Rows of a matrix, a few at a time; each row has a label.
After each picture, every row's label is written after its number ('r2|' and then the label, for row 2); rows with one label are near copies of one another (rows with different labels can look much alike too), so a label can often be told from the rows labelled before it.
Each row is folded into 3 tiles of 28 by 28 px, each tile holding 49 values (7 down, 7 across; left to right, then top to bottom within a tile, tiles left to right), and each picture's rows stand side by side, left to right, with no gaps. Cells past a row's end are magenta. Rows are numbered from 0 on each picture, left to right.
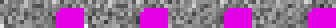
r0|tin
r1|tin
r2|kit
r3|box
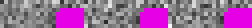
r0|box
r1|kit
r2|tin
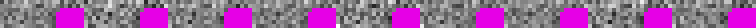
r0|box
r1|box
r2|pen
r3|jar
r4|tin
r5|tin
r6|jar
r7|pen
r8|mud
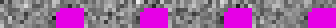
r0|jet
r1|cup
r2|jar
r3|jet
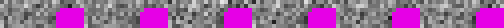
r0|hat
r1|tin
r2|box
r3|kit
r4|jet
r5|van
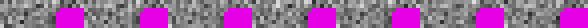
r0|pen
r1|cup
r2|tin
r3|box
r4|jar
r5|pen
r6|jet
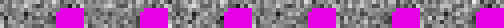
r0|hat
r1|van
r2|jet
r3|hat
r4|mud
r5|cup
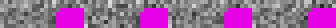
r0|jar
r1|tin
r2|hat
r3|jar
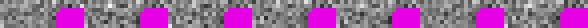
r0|jar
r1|van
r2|tin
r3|box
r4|van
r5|cup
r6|mud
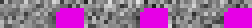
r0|box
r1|box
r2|hat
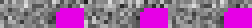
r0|kit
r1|box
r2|van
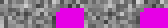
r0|van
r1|cup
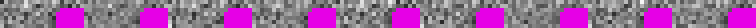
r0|box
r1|hat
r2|hat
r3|jet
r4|box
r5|tin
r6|kit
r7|jar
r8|pen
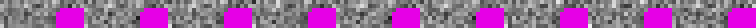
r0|hat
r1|jet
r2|mud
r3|kit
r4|jet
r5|jet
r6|mud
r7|tin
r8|van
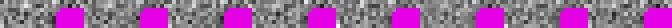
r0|van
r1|jet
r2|kit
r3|cup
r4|tin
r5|cup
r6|tin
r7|hat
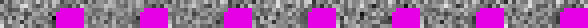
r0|jet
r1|jet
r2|mud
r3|box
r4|hat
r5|van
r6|kit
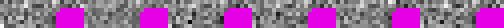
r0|tin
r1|jar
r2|pen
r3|hat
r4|box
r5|van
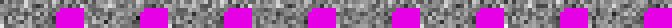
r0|tin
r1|jet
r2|jar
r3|van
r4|jar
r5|tin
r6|tin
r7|hat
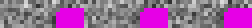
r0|van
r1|mud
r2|box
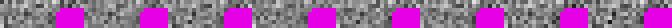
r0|mud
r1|cup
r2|pen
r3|tin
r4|jar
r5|van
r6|mud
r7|pen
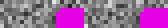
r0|cup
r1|tin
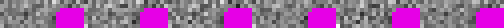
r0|cup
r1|mud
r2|cup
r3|jet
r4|tin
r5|jar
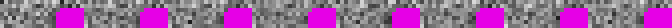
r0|box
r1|van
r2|pen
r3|hat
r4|kit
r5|mud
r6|jet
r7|pen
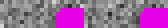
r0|jar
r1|hat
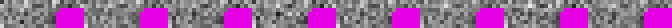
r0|kit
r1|mud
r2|hat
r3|hat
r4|tin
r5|van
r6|van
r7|jet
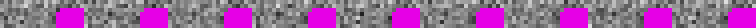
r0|pen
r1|mud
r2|cup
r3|hat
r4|pen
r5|pen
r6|box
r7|jar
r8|pen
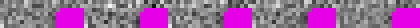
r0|tin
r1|van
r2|mud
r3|kit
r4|mud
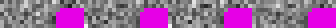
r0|cup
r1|tin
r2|tin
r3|van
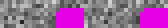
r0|pen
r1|kit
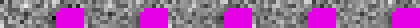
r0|jet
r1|van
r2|kit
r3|mud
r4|cup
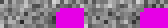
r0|kit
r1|mud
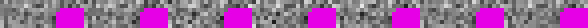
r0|van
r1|mud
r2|jet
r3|kit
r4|hat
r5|van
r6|hat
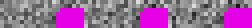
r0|cup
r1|jar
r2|hat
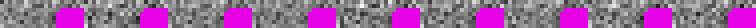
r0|kit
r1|hat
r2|pen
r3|hat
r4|van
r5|jar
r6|box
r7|jet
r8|jar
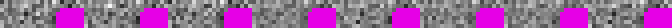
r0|cup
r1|van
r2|box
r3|jar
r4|pen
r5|mud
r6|mud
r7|pen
